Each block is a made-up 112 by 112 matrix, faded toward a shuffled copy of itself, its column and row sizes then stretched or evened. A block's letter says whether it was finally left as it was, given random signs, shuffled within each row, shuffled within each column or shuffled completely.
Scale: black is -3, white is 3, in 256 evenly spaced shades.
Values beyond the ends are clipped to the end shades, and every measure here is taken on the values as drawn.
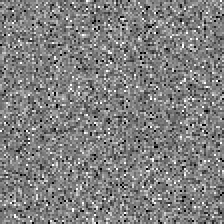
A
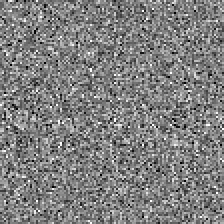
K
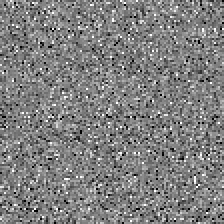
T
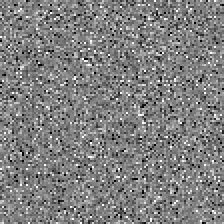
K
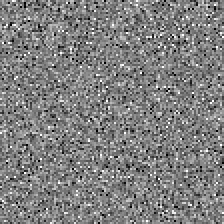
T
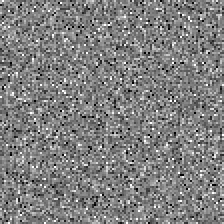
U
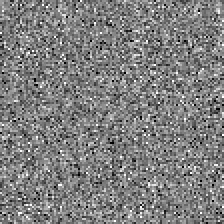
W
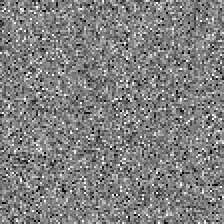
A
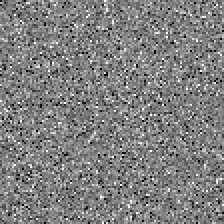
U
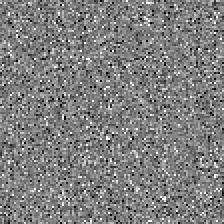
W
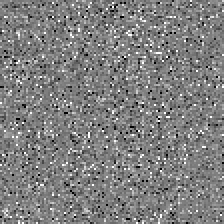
K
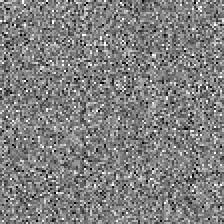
K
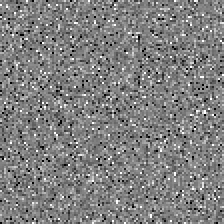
U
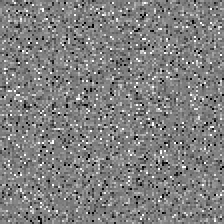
K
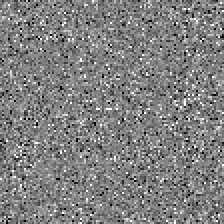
W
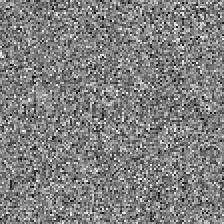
W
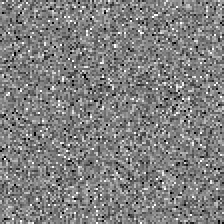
U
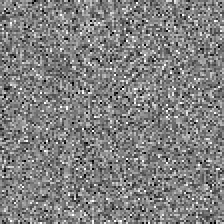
W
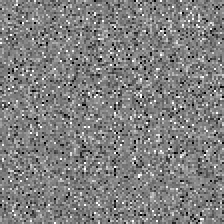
K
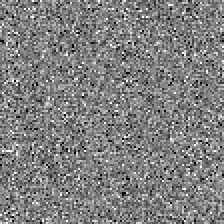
W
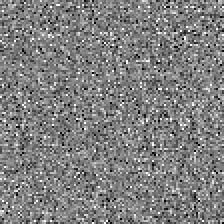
K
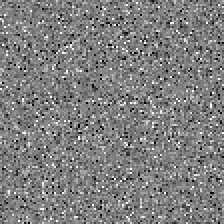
W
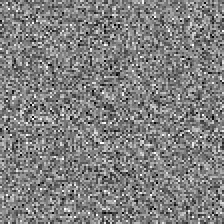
K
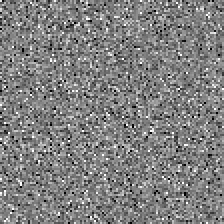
W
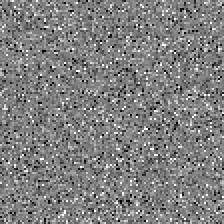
T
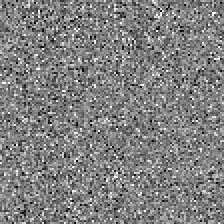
W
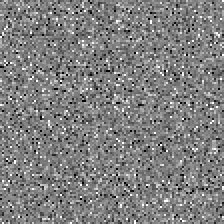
T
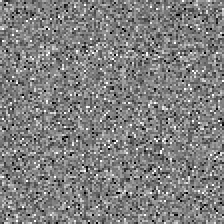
T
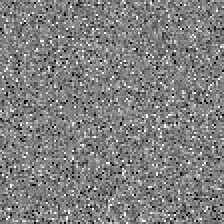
T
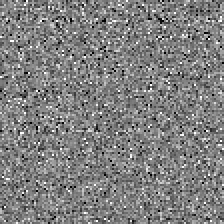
W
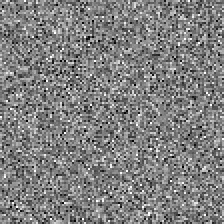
U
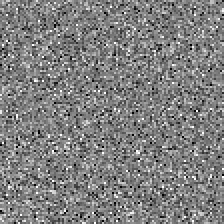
K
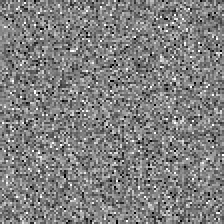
A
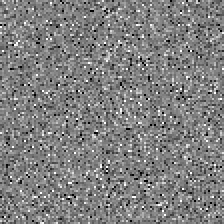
T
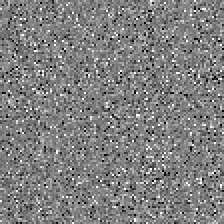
K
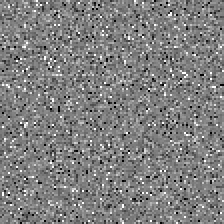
W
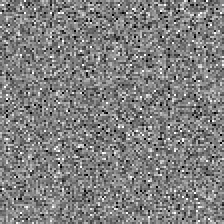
K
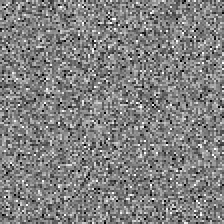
W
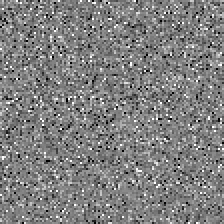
T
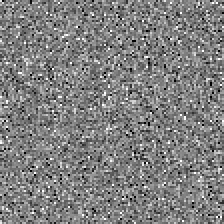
A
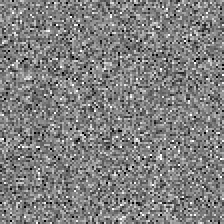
T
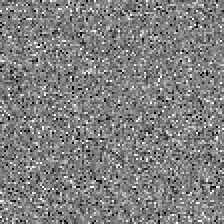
T
